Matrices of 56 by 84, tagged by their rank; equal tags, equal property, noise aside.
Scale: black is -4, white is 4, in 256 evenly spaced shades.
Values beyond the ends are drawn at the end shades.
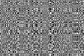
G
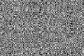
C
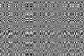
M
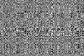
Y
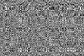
Y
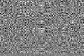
Y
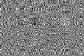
Y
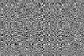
G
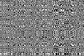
G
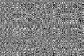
Y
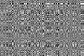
G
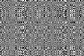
M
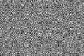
C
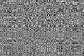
Y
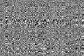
Y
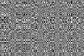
G
